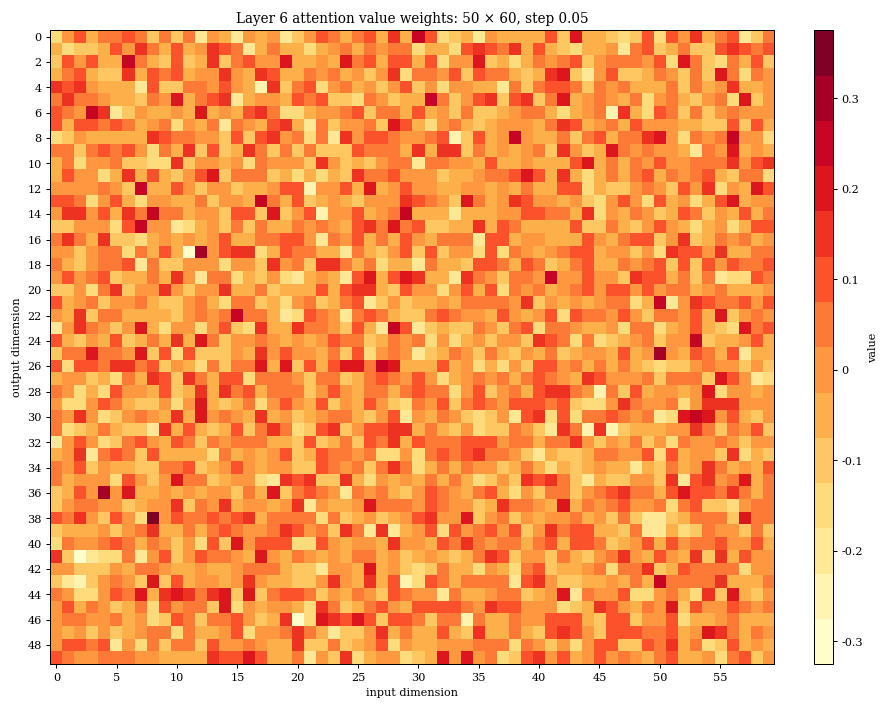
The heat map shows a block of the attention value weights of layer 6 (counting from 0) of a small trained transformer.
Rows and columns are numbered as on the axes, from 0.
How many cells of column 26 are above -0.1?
40
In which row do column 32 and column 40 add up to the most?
49
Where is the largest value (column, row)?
8, 38
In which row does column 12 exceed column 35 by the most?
17
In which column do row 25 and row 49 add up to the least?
30
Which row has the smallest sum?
42
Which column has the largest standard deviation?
50
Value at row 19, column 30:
0.15
